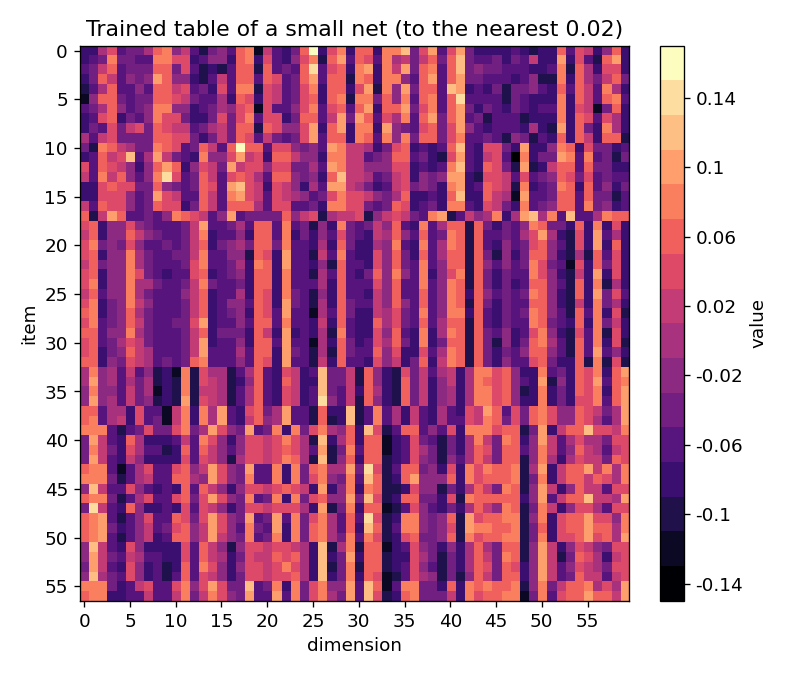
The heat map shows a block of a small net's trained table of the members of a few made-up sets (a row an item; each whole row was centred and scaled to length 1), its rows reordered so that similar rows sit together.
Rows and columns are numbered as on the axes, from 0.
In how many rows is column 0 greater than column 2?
20
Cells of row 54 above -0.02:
30
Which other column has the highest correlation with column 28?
41
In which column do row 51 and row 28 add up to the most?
1
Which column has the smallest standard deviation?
6
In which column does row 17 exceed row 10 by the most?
49
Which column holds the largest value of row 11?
5
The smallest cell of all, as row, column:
11, 47
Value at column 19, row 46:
-0.06
